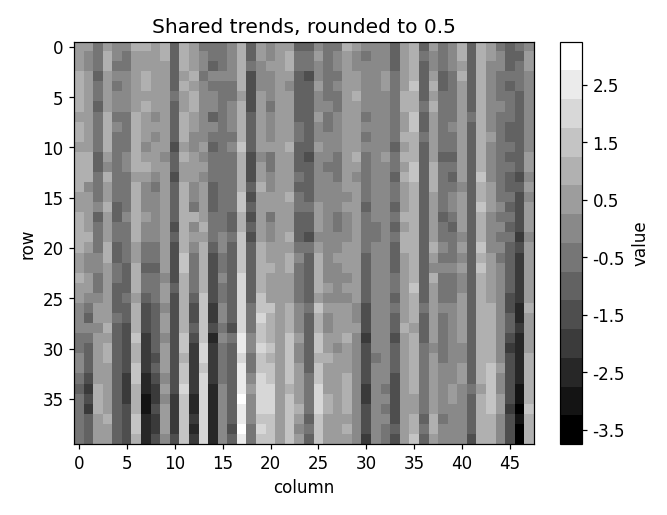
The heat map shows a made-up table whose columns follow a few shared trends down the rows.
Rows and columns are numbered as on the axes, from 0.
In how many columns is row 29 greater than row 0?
17
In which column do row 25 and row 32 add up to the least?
46
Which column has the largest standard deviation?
7
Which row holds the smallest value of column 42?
34
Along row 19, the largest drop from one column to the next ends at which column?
18
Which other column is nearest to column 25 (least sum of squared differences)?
20
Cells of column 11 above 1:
12
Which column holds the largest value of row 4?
35
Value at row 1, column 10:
-1
